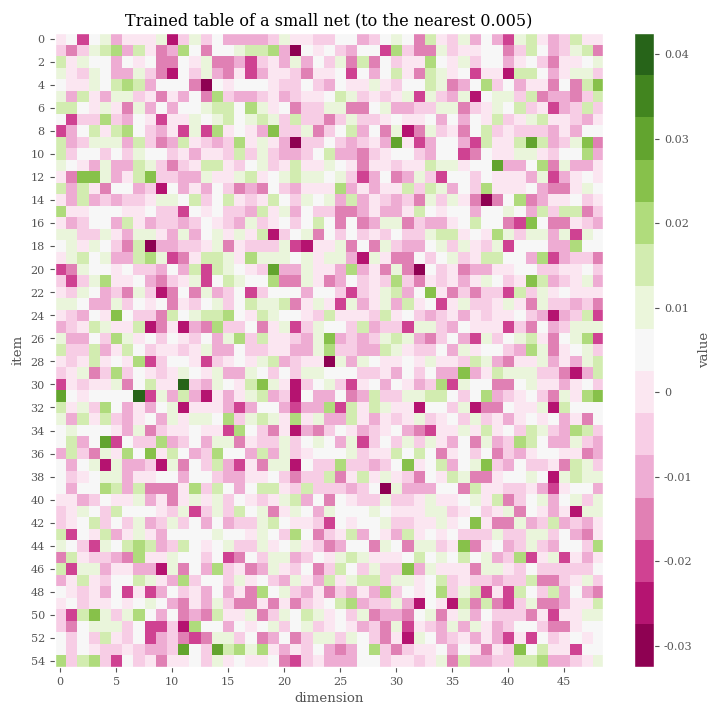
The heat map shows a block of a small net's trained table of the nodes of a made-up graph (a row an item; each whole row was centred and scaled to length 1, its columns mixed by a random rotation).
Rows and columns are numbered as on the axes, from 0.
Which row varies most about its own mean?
31
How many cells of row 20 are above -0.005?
27
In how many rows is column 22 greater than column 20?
23
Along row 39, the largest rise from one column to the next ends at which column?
30
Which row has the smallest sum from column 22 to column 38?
20
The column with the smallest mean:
44
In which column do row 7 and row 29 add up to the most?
39
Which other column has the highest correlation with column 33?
48
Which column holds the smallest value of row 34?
21
